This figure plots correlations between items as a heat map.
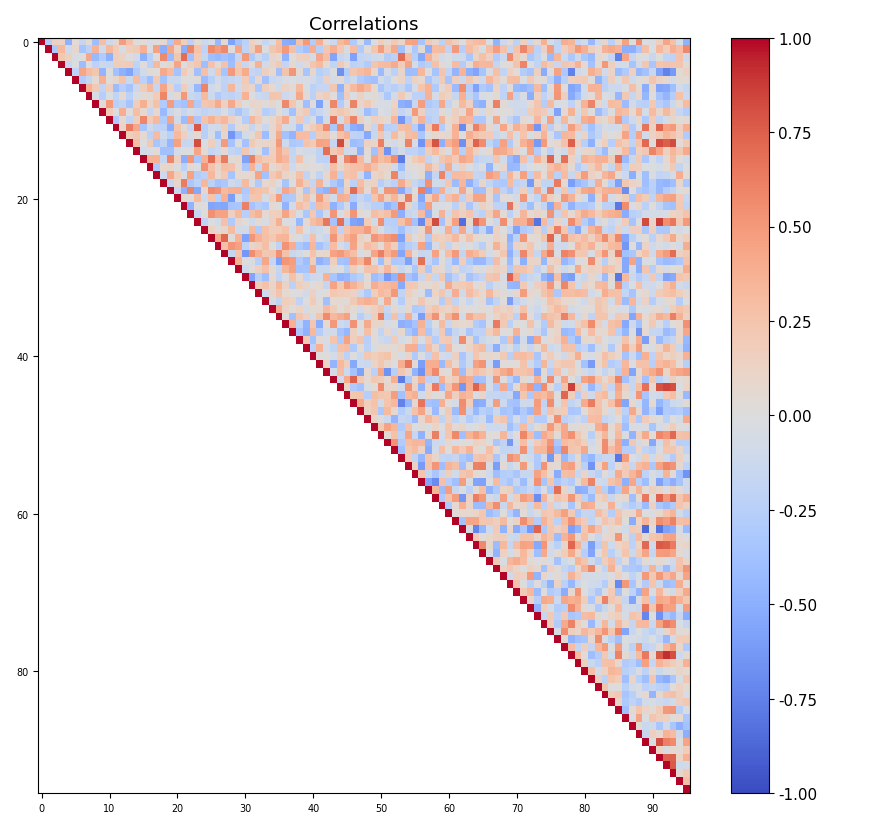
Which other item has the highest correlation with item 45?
77
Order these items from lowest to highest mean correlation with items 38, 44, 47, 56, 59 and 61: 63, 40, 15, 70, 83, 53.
53, 70, 40, 83, 63, 15
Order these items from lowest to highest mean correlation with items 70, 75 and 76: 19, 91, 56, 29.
56, 91, 19, 29
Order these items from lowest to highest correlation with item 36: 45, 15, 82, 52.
45, 52, 82, 15
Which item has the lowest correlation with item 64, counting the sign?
62
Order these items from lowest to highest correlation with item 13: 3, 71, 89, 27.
3, 71, 27, 89
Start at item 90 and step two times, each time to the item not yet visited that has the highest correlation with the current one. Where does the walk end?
42
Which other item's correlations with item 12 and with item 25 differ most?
86
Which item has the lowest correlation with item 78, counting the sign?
4
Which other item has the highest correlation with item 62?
73
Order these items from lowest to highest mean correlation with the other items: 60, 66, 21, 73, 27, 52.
21, 73, 66, 60, 52, 27
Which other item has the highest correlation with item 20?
54
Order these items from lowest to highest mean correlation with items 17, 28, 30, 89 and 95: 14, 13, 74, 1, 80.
74, 13, 80, 14, 1
